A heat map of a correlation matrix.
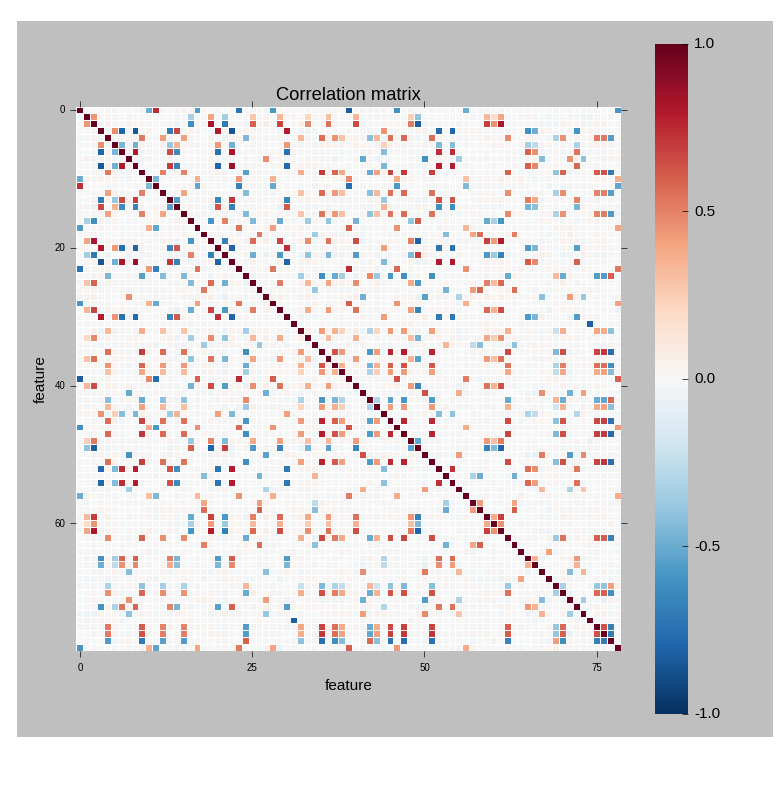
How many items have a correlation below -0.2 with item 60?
3
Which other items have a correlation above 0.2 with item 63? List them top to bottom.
18, 26, 57, 58
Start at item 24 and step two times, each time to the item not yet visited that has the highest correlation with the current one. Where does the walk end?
42
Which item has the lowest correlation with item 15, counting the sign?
77
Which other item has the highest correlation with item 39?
23
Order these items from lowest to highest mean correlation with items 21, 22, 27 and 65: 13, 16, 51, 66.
51, 16, 66, 13
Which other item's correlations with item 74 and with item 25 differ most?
31
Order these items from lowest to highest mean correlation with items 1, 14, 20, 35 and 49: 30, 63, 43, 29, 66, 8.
8, 66, 29, 63, 43, 30
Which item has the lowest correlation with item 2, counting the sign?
49
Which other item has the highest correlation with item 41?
50
